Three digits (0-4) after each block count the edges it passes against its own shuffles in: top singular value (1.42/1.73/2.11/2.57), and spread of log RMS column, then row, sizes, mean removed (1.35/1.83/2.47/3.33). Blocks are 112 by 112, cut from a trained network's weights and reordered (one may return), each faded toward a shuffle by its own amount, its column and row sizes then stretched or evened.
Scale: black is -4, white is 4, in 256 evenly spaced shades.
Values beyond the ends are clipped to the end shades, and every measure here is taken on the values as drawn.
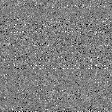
0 2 3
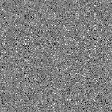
3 2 2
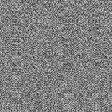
4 0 0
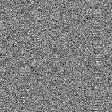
3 0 0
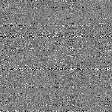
2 2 4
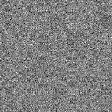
3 0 2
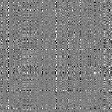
4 4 3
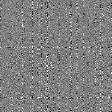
2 4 2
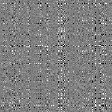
4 4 3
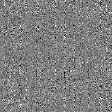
0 4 2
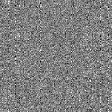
3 3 1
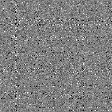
2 2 3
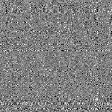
3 1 3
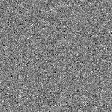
2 0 1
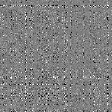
3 4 3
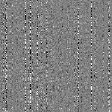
3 4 1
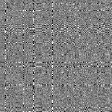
4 3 3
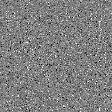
0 2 1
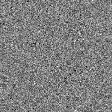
1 1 0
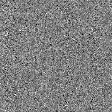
0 2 0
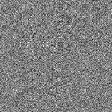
3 1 1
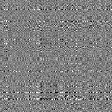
4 2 4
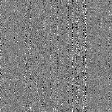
2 4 0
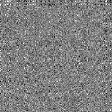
3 3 2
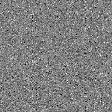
2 1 0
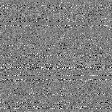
1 1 4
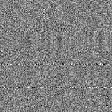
3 0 2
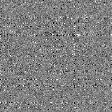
2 2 3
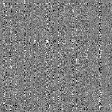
2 4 2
